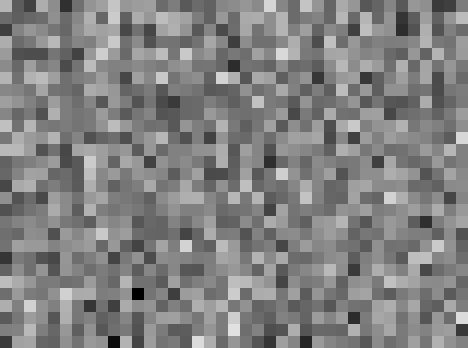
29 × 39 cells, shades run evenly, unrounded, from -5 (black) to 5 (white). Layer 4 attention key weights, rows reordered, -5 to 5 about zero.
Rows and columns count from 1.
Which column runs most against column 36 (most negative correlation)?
27
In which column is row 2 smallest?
34
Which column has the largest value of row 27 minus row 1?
6
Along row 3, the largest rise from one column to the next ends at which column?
31
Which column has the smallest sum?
12
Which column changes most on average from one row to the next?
1
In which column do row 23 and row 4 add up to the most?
28
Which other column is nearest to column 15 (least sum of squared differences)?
21
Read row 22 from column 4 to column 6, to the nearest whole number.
-2 -2 1
